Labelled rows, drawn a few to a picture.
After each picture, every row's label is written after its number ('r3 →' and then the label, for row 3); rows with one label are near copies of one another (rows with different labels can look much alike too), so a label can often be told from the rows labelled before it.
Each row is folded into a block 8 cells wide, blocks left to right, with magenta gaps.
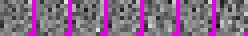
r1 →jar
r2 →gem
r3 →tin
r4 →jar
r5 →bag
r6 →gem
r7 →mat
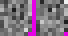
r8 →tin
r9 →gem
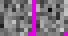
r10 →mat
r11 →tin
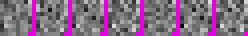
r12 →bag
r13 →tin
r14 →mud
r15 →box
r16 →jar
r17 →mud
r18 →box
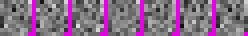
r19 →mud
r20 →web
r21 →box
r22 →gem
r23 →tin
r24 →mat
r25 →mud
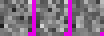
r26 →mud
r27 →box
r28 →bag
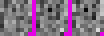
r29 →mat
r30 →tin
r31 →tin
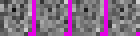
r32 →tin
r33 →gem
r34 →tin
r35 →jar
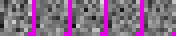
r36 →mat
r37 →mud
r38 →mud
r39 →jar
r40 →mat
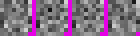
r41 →box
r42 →jar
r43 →jar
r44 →bag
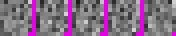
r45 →gem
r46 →mat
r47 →mat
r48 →tin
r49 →bag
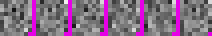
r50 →tin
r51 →gem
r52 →mud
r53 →box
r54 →bag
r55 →gem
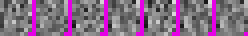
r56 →mat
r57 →web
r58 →jar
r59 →bag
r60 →mat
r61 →bag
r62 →bag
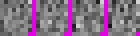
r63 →gem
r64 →mat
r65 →bag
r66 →mat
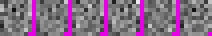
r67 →tin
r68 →gem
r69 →web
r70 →gem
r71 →box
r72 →jar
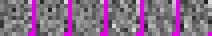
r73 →jar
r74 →gem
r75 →gem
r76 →box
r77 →bag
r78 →bag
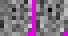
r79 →jar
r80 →tin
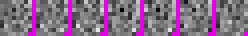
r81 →jar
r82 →box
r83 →box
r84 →tin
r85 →tin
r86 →web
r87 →mat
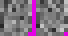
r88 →mat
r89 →box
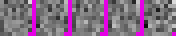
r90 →gem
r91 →mud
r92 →mat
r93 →bag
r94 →jar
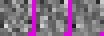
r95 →box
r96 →bag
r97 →bag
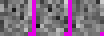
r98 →tin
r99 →mud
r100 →bag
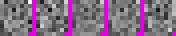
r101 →gem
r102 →web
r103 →jar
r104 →gem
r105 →tin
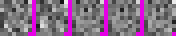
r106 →box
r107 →bag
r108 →gem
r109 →gem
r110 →gem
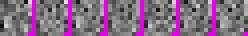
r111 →bag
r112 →gem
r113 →web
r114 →tin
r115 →jar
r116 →web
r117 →web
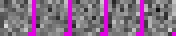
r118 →box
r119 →mud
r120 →web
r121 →mat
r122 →tin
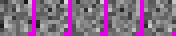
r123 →bag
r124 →jar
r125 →gem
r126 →tin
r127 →box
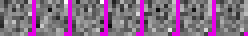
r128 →mat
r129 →mud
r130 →gem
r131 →mat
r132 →tin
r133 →tin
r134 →tin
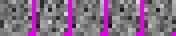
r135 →jar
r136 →mat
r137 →mud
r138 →mud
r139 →web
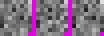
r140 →mud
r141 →jar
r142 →mud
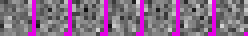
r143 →bag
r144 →jar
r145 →tin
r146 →bag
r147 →tin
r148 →web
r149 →box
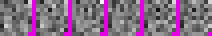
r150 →bag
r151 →web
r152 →gem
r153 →mat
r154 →jar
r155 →jar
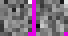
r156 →gem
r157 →bag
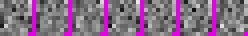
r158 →mud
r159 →mat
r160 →bag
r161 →mud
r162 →web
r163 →web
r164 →box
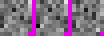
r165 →mud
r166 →mud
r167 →tin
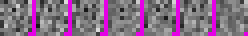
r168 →web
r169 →mat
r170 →tin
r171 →jar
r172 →mud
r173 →mat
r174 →bag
